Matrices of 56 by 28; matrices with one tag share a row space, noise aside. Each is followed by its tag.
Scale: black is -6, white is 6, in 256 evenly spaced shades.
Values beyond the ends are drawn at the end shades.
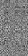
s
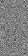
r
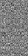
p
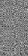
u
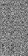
p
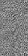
u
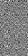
s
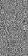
r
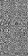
s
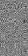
r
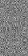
r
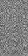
r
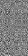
s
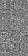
p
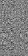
p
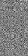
u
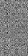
s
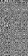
s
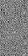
r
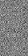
r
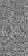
p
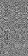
s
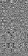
p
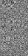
p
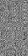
r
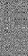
s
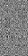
s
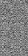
p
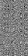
u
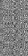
u
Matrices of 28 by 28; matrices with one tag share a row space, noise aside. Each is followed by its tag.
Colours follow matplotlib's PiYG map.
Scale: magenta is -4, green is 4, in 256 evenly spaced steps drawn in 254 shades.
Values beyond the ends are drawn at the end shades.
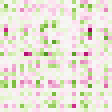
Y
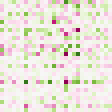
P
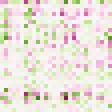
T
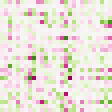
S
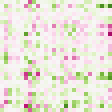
T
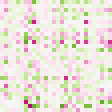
T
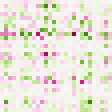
Y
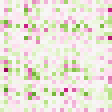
T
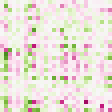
T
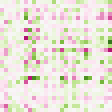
T
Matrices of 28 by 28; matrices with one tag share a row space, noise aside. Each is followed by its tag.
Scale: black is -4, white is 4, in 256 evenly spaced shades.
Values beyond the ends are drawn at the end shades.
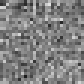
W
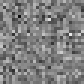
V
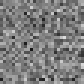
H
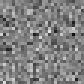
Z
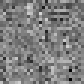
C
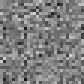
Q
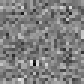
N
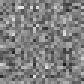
N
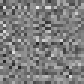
V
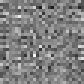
W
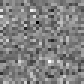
Q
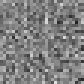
H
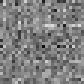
V
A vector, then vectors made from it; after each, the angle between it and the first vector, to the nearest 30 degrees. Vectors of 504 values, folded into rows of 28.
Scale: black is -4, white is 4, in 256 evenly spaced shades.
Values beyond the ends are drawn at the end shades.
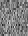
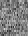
30 degrees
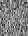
30 degrees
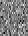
90 degrees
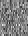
150 degrees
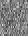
150 degrees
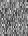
150 degrees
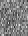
150 degrees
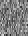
150 degrees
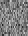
30 degrees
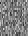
90 degrees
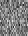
30 degrees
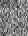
60 degrees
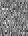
60 degrees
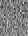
60 degrees
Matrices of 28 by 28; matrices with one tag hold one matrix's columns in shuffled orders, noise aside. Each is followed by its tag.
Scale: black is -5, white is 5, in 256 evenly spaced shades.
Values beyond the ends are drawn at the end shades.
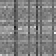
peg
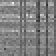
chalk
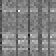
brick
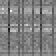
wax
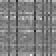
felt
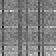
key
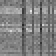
wax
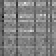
chalk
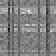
wax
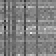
peg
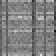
felt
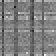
felt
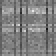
wax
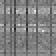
wax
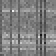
brick
